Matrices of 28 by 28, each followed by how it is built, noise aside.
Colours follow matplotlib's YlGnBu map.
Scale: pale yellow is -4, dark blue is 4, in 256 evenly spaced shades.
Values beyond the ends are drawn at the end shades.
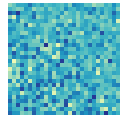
lower triangular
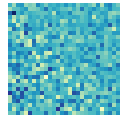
lower triangular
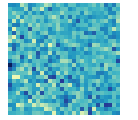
lower triangular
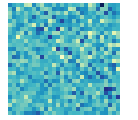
upper triangular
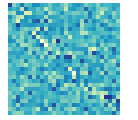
banded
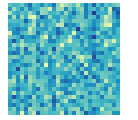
blocks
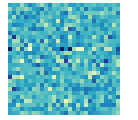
uneven rows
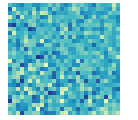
lower triangular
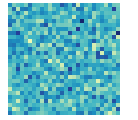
noise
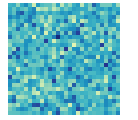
noise
